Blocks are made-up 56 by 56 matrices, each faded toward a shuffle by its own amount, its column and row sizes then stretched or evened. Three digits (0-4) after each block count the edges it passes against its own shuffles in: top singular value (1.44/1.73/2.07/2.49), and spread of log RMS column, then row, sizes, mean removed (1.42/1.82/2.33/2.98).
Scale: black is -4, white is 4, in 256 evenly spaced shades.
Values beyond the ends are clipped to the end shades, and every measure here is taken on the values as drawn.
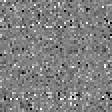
1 1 2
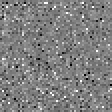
1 0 1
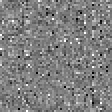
2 2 0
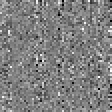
2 3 0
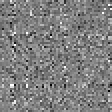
2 3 1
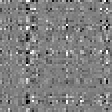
4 3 3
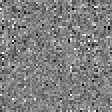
0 3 1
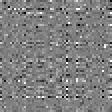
4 2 3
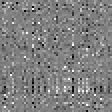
3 3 2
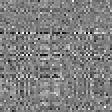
4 0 3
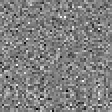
2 1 0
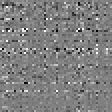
1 3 4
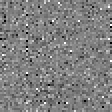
0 1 0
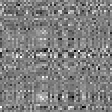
4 0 4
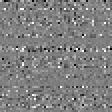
0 1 4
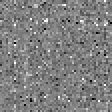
0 1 1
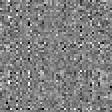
3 3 2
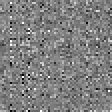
2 3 2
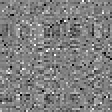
3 0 0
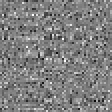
3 1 2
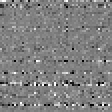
1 1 4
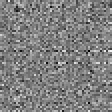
3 1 2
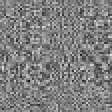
3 0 2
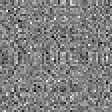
3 1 0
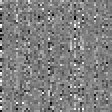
1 4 0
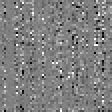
0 4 1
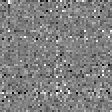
1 1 3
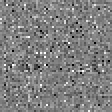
0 1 2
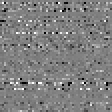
1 0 4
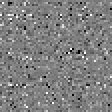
2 1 2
